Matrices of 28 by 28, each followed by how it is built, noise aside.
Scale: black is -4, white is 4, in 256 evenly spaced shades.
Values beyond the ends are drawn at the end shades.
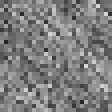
Toeplitz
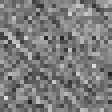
Toeplitz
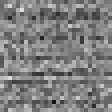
blocks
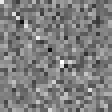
diagonal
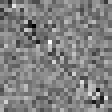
banded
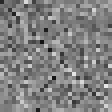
diagonal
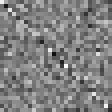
diagonal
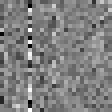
uneven columns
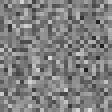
blocks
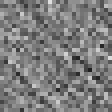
Toeplitz
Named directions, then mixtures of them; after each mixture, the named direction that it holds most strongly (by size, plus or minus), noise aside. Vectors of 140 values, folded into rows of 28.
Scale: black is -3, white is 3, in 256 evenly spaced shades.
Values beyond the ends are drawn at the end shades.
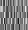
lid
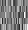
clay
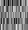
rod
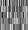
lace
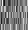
rod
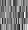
clay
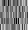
rod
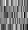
clay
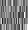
clay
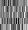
clay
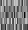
clay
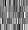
clay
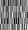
rod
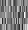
clay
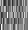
rod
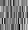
lid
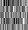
rod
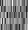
rod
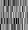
rod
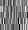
lid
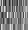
lace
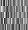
lid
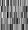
lace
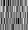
lid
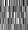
lid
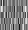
lid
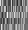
rod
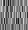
lid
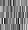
lid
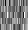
lace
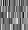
lace
